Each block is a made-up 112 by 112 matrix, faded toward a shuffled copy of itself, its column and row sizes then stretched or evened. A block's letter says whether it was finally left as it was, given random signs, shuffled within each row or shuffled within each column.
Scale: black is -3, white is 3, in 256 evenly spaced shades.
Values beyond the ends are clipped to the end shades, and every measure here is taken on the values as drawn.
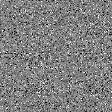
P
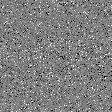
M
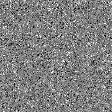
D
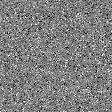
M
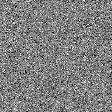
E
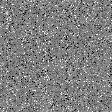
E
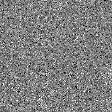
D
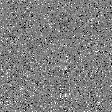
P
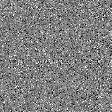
P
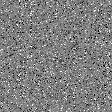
E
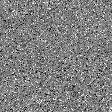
M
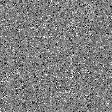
D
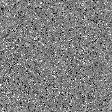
E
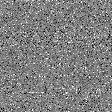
M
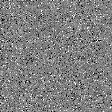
P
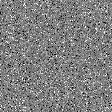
E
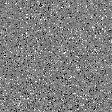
P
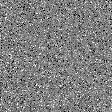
E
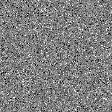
D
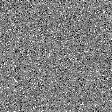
D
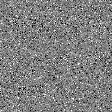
P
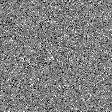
M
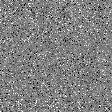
D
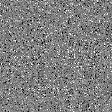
P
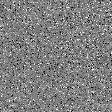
D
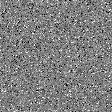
M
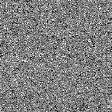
P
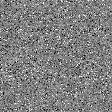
M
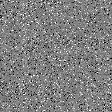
D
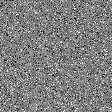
E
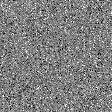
E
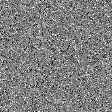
E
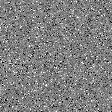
M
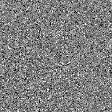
P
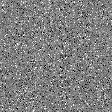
E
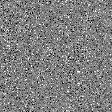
D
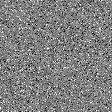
M
